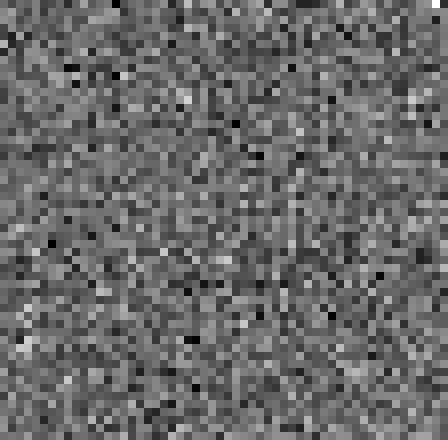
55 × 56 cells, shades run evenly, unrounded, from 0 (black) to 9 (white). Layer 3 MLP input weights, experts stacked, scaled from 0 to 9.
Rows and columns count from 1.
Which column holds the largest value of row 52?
52
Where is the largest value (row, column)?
1, 55
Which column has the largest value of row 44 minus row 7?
3
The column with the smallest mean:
22
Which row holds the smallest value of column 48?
35
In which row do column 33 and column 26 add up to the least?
36
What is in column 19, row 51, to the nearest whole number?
5
